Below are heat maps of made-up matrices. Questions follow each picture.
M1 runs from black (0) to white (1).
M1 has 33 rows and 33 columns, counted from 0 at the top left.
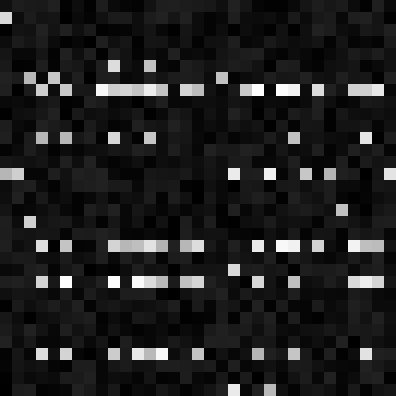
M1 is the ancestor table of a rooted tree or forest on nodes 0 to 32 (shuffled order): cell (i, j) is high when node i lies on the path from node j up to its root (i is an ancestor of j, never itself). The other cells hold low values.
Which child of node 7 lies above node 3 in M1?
20
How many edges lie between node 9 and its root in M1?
6
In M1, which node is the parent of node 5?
11
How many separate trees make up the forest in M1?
4
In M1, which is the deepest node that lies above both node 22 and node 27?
14
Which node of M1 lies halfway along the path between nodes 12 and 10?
29
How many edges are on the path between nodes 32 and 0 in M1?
3
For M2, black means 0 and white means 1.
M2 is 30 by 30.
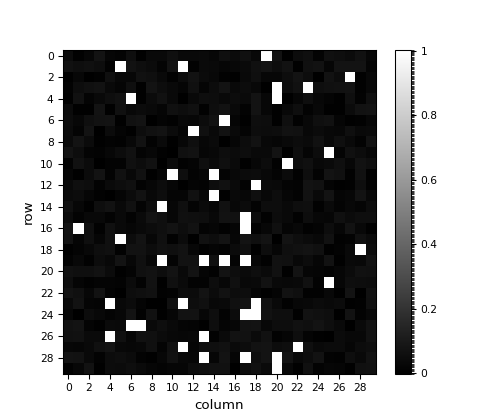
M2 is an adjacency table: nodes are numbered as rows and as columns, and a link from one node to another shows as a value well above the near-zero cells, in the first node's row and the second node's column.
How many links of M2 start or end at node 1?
3
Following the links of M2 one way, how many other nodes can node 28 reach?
12
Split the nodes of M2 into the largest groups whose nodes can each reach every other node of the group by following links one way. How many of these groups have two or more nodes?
1
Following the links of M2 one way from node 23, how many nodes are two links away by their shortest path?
5
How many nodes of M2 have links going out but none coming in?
7
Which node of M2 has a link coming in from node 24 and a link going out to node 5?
node 17
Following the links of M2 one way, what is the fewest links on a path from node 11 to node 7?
4
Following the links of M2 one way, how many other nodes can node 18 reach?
12
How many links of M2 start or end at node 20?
4
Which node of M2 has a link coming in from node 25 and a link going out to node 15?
node 6
